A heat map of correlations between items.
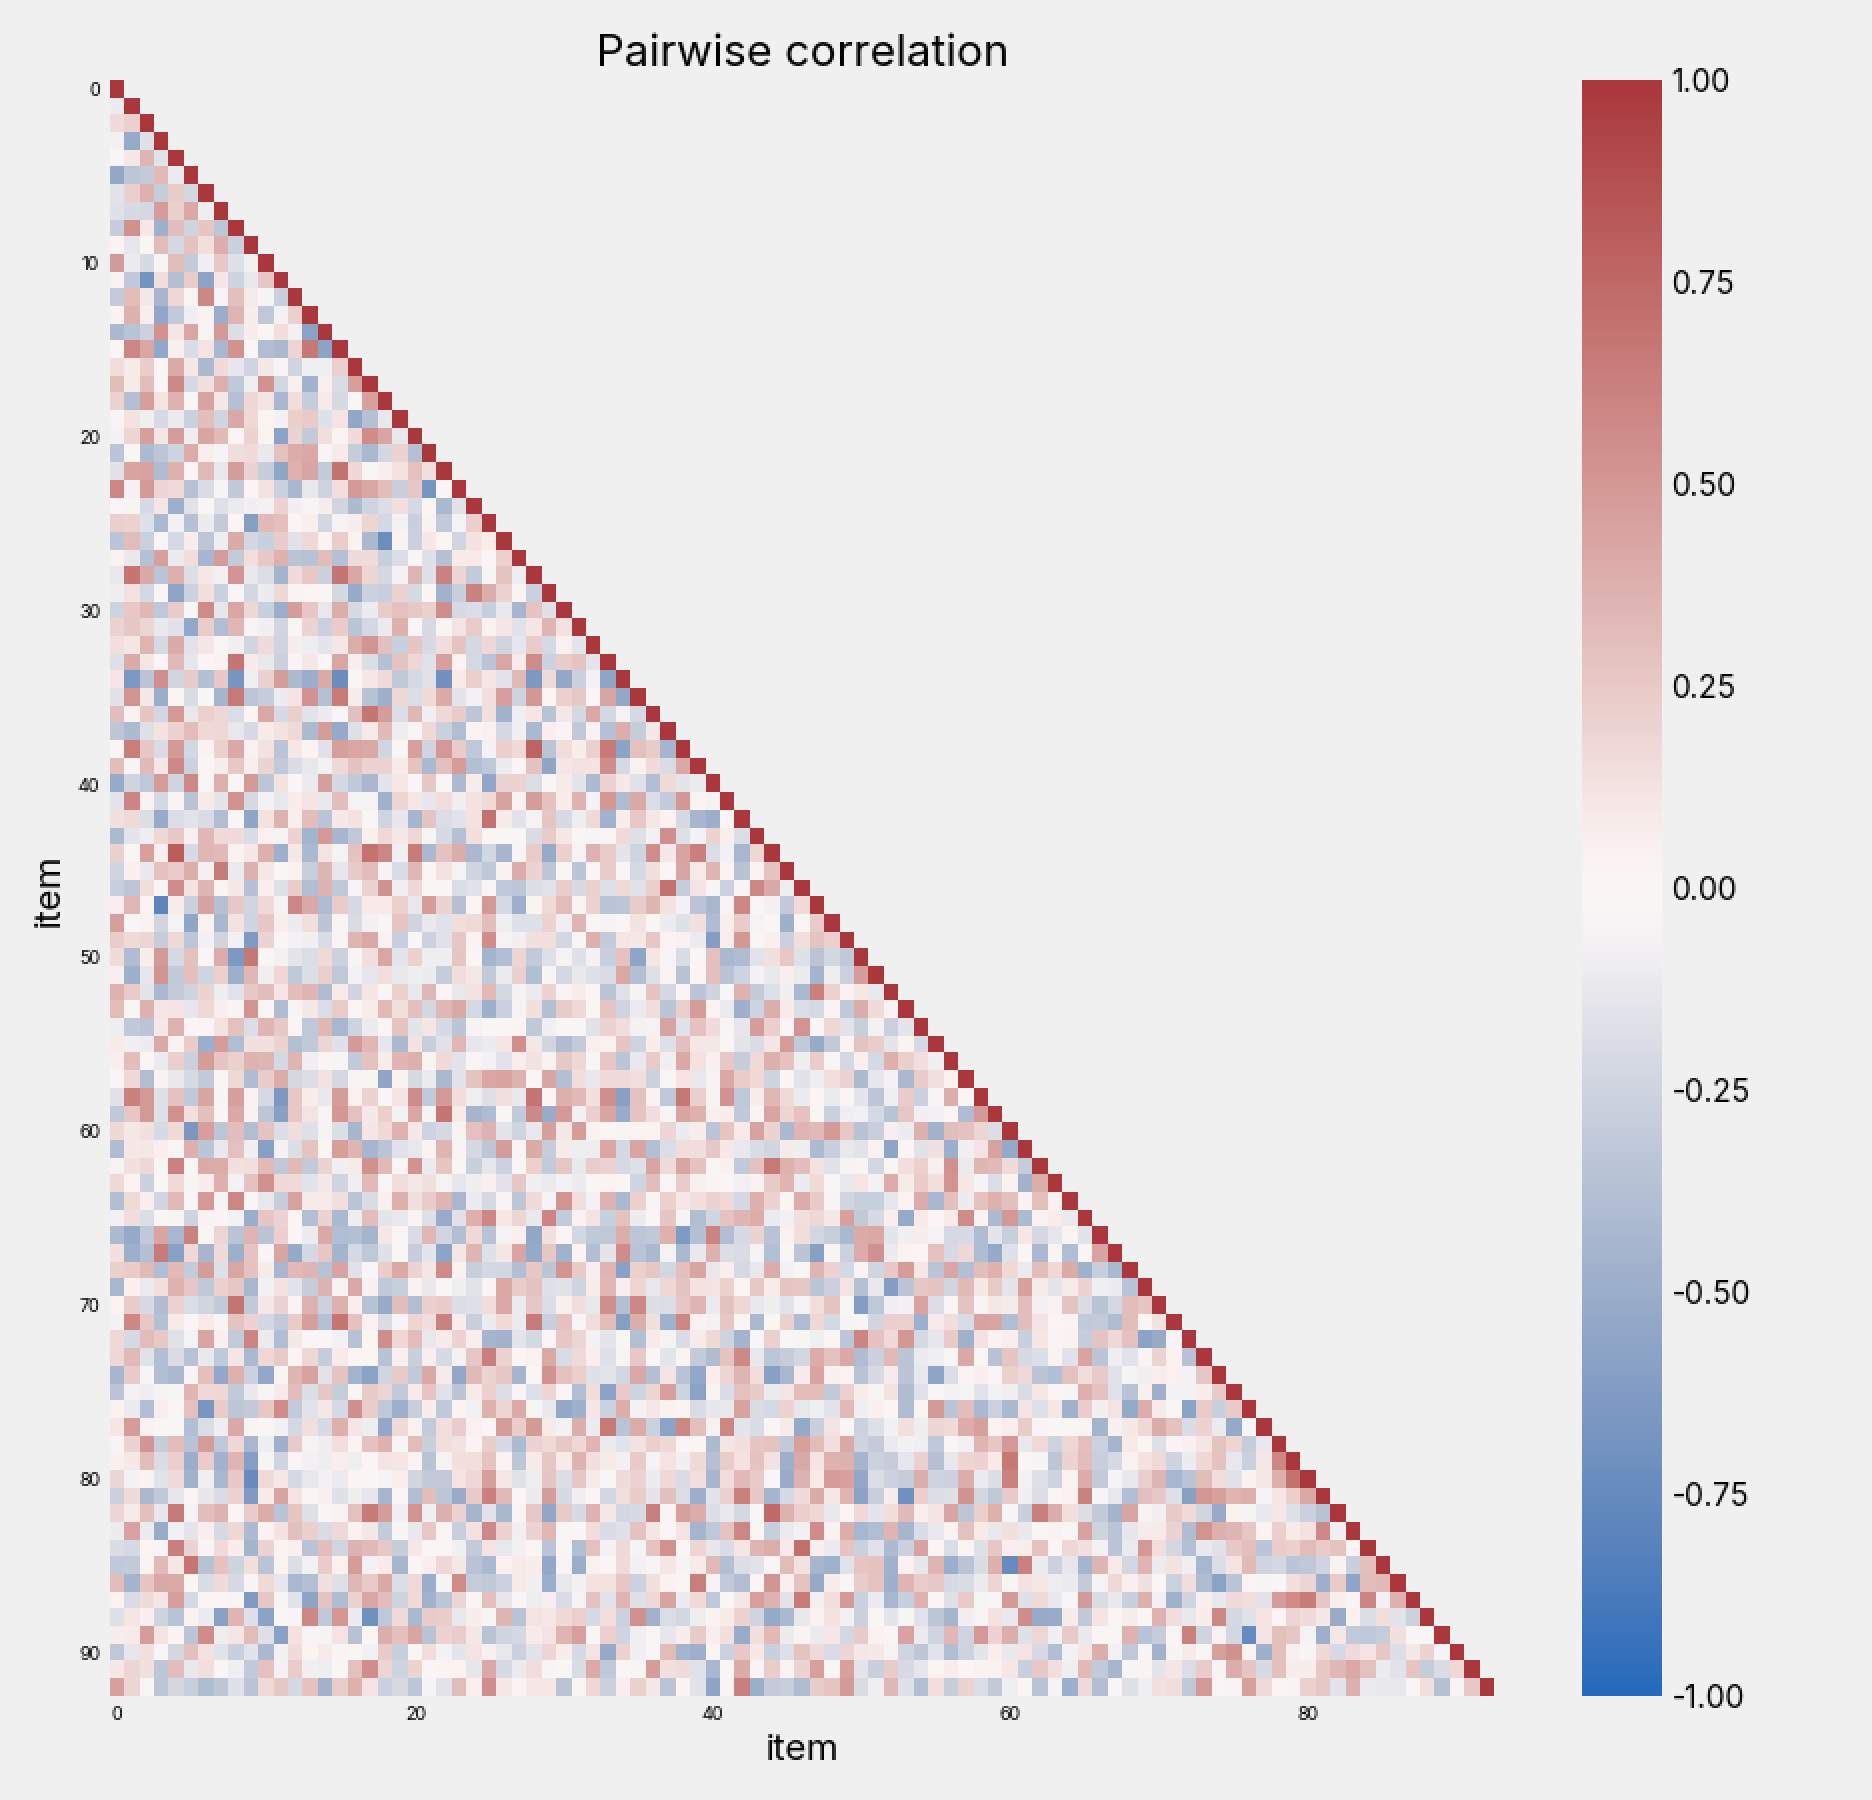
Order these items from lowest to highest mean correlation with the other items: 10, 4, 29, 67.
67, 29, 10, 4
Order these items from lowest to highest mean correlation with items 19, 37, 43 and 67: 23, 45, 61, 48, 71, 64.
71, 23, 61, 45, 48, 64
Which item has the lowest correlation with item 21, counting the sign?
23
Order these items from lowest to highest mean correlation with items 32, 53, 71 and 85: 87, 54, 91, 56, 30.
54, 87, 56, 91, 30
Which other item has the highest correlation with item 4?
44
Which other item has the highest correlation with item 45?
7
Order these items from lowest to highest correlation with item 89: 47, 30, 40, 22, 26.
26, 47, 40, 22, 30
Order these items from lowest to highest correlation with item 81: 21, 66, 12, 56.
56, 66, 12, 21
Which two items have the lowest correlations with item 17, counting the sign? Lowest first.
88, 74
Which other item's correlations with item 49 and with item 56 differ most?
9
